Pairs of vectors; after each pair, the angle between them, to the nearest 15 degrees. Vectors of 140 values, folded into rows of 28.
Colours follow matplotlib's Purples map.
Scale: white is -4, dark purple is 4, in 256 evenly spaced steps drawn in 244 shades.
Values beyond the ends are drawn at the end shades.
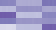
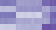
30 degrees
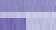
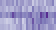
135 degrees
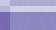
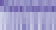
150 degrees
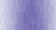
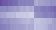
120 degrees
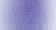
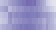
30 degrees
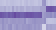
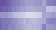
135 degrees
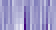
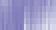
120 degrees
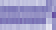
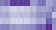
150 degrees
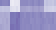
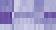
90 degrees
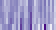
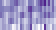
45 degrees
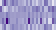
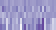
105 degrees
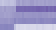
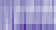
135 degrees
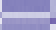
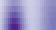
90 degrees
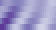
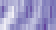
150 degrees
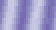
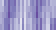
135 degrees
